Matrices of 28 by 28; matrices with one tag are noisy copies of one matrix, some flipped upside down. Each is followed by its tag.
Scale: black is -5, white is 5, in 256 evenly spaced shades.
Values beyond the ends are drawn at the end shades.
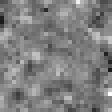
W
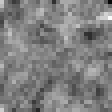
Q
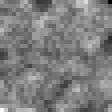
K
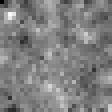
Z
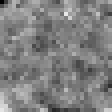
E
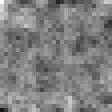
E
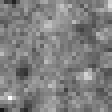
Z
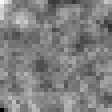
E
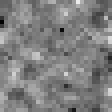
W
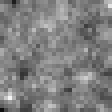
Z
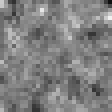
Q
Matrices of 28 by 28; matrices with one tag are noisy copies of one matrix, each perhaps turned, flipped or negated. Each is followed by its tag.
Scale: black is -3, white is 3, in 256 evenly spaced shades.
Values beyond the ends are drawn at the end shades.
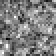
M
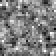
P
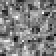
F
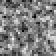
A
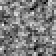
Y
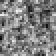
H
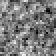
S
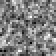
Y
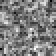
Y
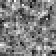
P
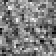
S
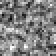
H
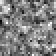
M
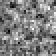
F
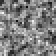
Y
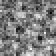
F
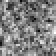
S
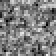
Y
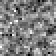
A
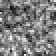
H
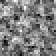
F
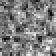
F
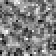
A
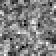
Y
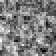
F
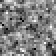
M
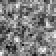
F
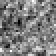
S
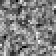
Y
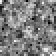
M
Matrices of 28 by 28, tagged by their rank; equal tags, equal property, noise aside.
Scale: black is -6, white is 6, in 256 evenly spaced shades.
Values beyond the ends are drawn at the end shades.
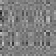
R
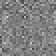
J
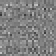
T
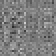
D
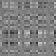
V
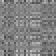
R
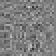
J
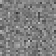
J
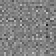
D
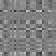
V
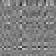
R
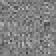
D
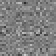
T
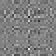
T
